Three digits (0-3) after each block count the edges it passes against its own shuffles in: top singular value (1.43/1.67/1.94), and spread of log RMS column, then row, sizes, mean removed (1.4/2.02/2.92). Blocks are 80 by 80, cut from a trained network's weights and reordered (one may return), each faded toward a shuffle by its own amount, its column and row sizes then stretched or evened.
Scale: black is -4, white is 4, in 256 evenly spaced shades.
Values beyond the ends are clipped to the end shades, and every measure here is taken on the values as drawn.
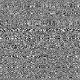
3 0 3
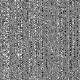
2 3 1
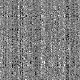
3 2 2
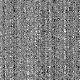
3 2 2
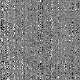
1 3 2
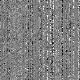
3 3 1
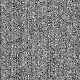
1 1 0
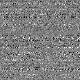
1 1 3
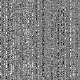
3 3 1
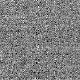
0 2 0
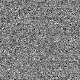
0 0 1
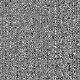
1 2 2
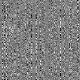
3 3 0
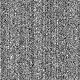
2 0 0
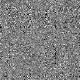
0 2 2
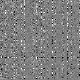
0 3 2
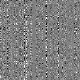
3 3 1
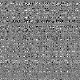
1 2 3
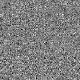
2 1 2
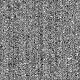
1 0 1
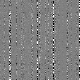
3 3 0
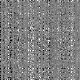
3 3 2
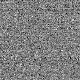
0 0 1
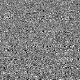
0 1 2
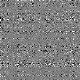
0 2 3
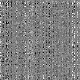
3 3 2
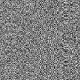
3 2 0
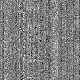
3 2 0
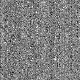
0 1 1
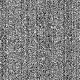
2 0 1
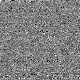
0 0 2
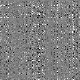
0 3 2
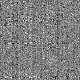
1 1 2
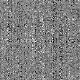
1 2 2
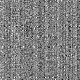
3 0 2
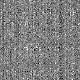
2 1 2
